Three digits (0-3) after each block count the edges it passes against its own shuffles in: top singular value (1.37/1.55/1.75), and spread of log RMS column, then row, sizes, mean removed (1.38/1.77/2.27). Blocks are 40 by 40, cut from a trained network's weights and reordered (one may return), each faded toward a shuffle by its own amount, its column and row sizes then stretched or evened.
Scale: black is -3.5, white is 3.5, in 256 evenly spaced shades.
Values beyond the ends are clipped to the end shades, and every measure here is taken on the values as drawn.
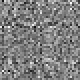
3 1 2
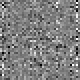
3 3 1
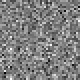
1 0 0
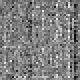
3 2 1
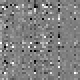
0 3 2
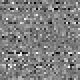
0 1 3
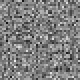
2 0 0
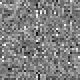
0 1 0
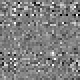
0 1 3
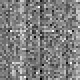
3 1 1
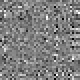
3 2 2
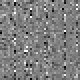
0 3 0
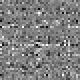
1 2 3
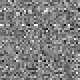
1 0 2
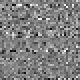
2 0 3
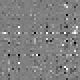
1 2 2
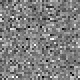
1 0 2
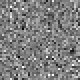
1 2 0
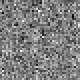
2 1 0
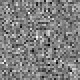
1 0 0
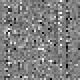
0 3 1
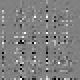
1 3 3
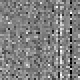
3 3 0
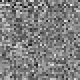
2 0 2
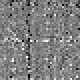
1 2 2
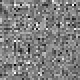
1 2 1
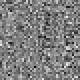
2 2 0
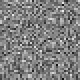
2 0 0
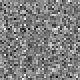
2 1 1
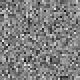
2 1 0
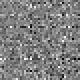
0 1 2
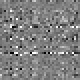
3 2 3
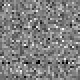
0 0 1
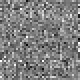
1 1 1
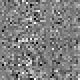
0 3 2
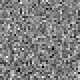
0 0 0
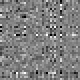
3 3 2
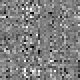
1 3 2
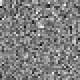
0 1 0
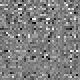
0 2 3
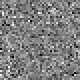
0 1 1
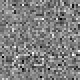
1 1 2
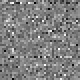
0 0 2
